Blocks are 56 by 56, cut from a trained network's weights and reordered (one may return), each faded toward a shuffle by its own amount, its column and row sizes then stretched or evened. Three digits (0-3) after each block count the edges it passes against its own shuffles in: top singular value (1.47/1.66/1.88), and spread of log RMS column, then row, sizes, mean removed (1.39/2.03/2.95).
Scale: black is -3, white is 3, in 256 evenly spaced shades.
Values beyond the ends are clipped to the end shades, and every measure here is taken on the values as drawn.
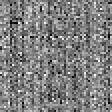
2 1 1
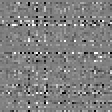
2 2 3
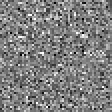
0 1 1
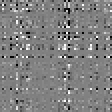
3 3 3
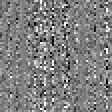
0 3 0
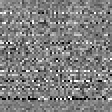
3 0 3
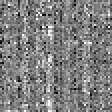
2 2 1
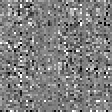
1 3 2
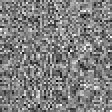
3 1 0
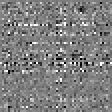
1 2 3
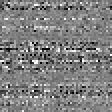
2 1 3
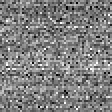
1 0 1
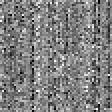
2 2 0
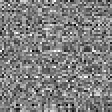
3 0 2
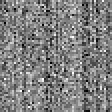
2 1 0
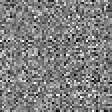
2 1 1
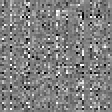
1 3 2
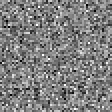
0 0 0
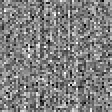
1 0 0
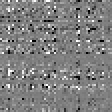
0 2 3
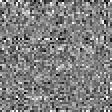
3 1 2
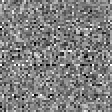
1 0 2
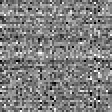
2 2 0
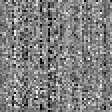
2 2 1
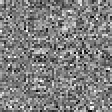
1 0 1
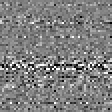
3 0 3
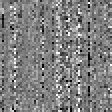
1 3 0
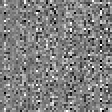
0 3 0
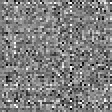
3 2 2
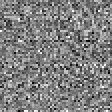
2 0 1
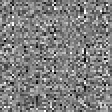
2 2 1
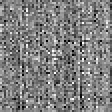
2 2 1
